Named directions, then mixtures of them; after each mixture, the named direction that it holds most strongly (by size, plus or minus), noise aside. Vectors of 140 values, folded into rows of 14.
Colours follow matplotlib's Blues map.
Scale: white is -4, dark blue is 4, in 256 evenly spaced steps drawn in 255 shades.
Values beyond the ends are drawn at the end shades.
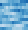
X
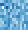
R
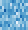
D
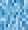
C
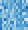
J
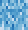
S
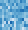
J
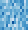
C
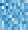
R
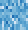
S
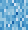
C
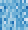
J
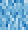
C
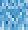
S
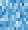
D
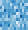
D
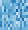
D
